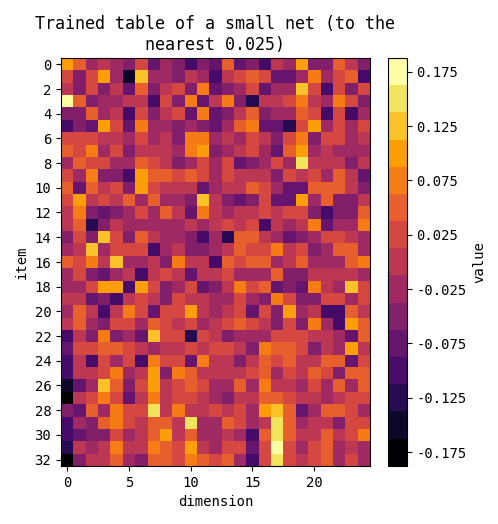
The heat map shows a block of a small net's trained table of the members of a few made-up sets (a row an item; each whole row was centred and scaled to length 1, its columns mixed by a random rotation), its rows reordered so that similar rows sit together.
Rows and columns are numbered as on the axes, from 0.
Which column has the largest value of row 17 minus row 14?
13
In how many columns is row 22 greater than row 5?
13
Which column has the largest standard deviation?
0
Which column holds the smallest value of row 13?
2
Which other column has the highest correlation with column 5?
12
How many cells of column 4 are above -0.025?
23
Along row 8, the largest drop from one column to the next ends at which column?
20
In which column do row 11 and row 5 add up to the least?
18
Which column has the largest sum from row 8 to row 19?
6
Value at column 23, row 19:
-0.025
